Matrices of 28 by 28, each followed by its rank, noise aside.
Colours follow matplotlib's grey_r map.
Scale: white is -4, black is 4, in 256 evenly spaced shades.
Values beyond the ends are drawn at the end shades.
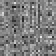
three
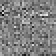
five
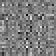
three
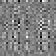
two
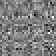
four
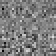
five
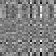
one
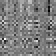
three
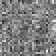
four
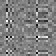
one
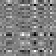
one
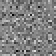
four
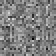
five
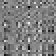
three
